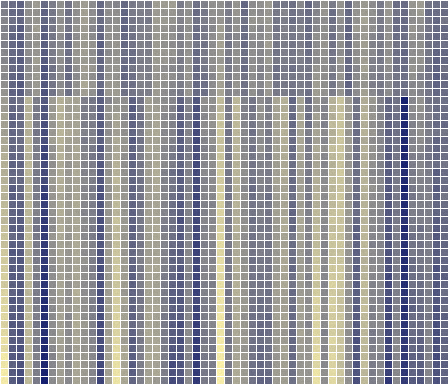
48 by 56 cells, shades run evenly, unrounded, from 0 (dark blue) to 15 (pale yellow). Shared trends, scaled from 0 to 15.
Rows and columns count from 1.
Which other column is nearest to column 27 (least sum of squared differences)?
47
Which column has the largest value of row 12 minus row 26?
51
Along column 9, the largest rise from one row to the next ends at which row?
13
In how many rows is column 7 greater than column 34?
36
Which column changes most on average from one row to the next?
42
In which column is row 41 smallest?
6
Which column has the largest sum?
28
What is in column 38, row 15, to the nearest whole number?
10
